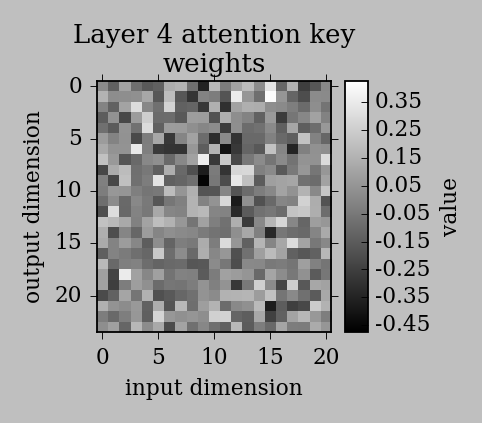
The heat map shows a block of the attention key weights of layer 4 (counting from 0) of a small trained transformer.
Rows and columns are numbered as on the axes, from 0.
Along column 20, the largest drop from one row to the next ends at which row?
11
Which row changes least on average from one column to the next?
17
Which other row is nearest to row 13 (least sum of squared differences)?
23
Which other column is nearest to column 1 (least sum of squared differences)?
19
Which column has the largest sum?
20
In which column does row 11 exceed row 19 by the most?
18
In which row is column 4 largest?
4
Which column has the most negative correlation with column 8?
12
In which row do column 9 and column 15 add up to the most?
1
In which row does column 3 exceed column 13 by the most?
6
